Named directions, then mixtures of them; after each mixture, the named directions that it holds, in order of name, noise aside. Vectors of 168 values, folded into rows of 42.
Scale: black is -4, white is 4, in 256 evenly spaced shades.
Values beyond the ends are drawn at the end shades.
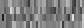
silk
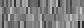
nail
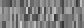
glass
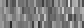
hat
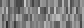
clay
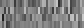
clay, nail, silk.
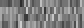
clay, glass.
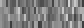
hat.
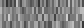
glass, hat, nail.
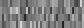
glass, silk.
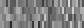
hat.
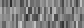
glass.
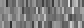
hat.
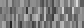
glass, hat.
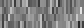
nail.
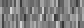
glass, nail, silk.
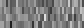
hat.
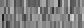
clay, nail, silk.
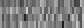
clay, glass, silk.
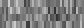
clay, silk.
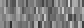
hat.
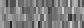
hat.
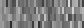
hat.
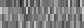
clay, glass, hat.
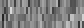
nail, silk.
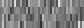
nail.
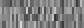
glass.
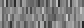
hat, nail.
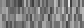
clay, hat.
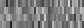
hat.
